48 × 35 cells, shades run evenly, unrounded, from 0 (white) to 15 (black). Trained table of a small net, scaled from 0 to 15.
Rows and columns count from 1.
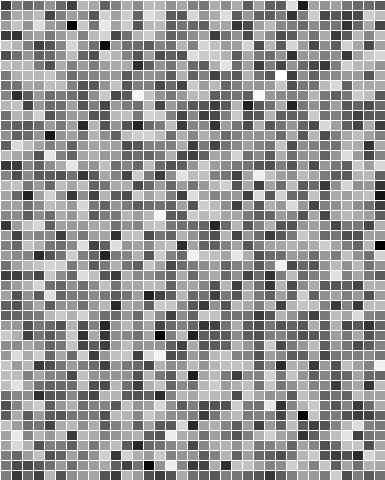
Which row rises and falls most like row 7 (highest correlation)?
19
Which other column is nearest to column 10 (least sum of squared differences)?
34
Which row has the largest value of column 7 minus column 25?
3
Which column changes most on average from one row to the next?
15
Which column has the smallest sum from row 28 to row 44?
12
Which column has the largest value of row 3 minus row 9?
7
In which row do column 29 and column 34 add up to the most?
5
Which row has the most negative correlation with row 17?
44
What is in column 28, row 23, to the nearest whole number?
6
